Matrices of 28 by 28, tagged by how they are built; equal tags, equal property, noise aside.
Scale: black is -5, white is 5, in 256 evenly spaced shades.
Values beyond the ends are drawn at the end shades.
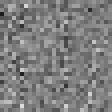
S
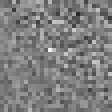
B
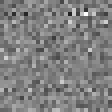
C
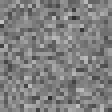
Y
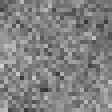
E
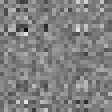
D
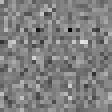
C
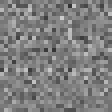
C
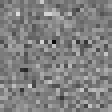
C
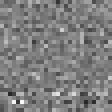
C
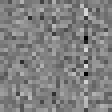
S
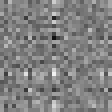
D
